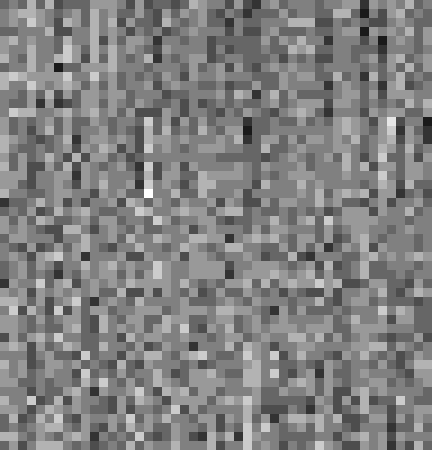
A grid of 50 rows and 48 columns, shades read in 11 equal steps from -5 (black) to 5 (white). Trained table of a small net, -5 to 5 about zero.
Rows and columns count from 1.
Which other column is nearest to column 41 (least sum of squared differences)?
29
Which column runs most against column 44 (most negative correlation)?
28
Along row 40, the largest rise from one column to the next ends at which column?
10
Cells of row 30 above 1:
5
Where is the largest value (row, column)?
22, 17
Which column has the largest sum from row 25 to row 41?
41
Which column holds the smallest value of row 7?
18
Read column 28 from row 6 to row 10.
-1 -1 -1 0 -1
